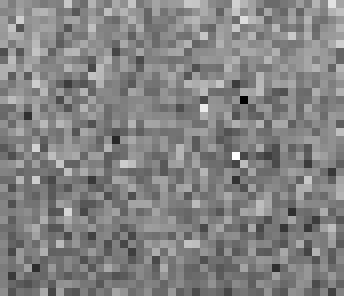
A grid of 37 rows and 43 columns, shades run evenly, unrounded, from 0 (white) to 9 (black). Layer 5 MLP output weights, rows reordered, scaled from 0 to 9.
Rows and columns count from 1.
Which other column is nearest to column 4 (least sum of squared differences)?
41
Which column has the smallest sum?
5
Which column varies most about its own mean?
30
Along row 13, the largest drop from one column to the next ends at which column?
32
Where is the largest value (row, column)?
13, 31
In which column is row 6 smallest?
43
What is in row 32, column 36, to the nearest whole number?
3
